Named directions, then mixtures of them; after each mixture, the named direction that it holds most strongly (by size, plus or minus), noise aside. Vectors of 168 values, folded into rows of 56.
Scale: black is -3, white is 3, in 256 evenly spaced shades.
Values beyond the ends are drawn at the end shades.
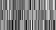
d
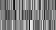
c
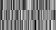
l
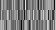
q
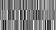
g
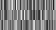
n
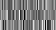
g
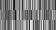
c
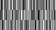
l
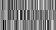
g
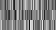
c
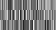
g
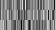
q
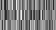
n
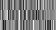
g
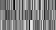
c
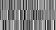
g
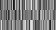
c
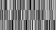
d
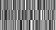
q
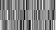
q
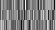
q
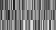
c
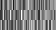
l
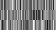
n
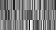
c
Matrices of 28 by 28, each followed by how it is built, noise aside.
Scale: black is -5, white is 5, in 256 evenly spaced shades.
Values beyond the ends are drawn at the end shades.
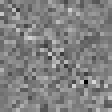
banded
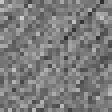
Hankel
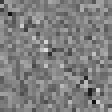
banded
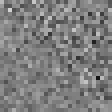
upper triangular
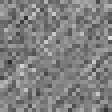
Hankel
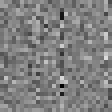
uneven columns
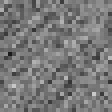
Hankel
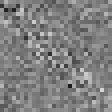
banded
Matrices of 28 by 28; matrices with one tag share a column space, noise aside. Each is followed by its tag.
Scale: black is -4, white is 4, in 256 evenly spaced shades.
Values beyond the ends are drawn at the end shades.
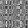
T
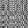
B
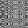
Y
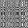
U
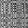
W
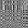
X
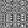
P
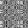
T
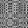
W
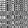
B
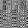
X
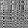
X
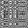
Y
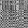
X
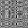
Y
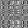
T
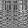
X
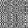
P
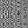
Y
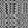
W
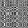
U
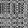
W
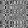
T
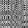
B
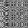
U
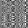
P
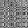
U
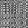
W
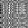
W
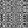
P
